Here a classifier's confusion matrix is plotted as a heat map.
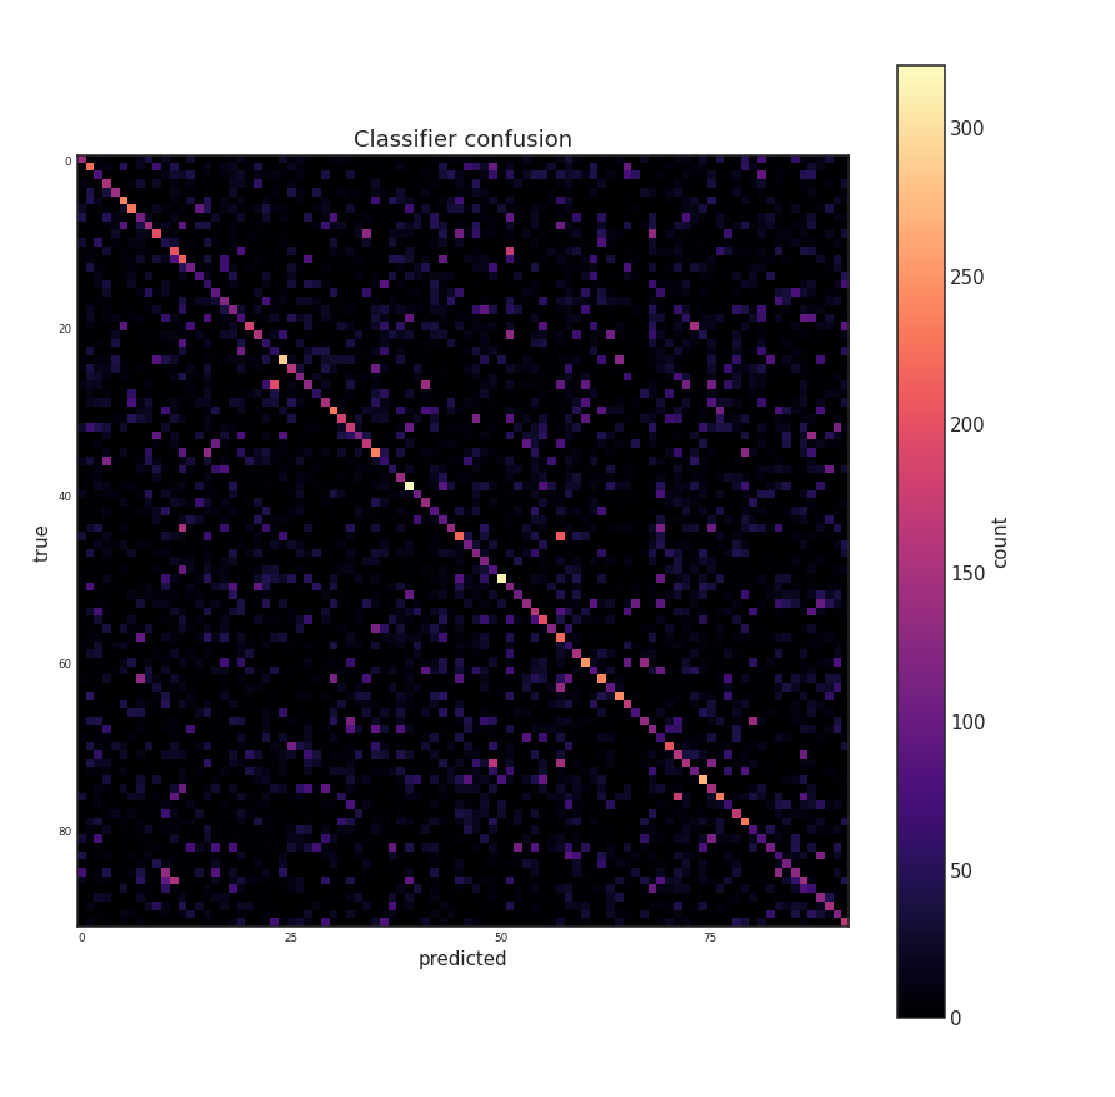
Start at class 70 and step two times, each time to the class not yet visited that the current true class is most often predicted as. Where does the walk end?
35
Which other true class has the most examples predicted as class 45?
9
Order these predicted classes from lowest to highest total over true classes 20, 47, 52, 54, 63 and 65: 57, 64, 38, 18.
64, 38, 18, 57
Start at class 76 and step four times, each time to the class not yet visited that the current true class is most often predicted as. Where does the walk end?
51
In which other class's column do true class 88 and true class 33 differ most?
87
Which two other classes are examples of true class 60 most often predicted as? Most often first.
67, 65
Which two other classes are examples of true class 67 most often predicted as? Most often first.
80, 32
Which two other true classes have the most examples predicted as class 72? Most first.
27, 7
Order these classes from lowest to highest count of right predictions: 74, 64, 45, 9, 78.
78, 9, 45, 64, 74
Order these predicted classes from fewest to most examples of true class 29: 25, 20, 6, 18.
20, 18, 25, 6
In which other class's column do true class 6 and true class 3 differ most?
14
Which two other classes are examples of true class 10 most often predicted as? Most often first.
62, 2
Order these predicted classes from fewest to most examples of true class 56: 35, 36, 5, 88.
88, 5, 36, 35
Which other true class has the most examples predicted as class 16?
34
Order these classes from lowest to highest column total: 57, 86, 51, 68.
86, 68, 51, 57
